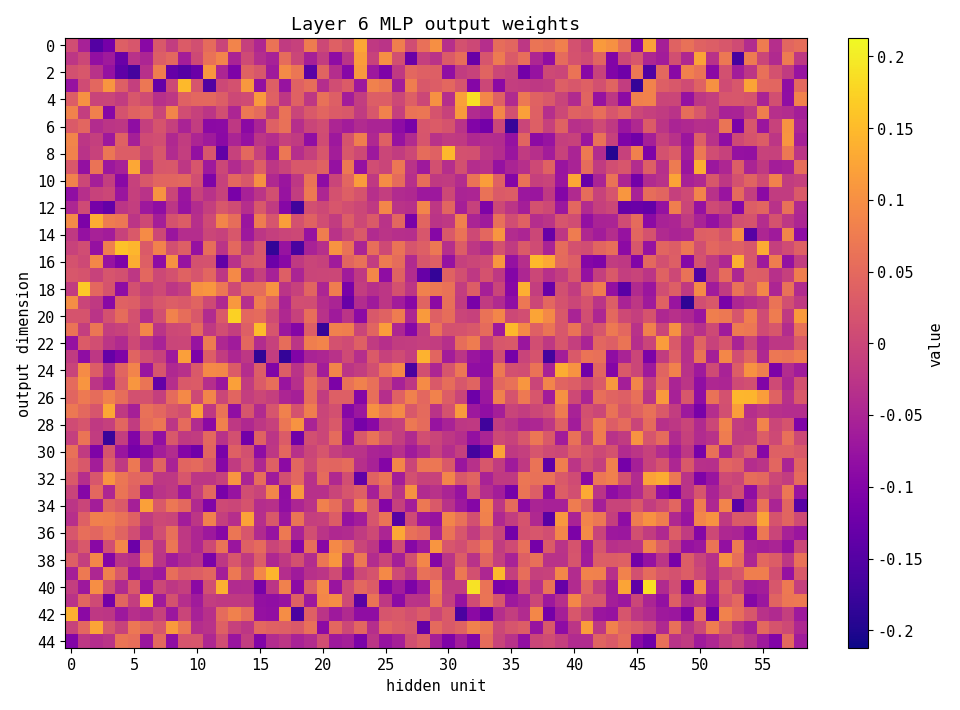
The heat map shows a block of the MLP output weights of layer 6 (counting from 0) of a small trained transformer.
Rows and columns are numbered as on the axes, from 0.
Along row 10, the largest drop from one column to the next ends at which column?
41
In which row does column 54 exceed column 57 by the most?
3
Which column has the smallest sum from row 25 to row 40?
50
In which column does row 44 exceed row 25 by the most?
7
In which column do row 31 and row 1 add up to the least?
38
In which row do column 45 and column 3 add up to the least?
12
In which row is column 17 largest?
13
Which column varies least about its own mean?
56
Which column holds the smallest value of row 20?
23
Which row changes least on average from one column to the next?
22
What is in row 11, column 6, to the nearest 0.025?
-0.025
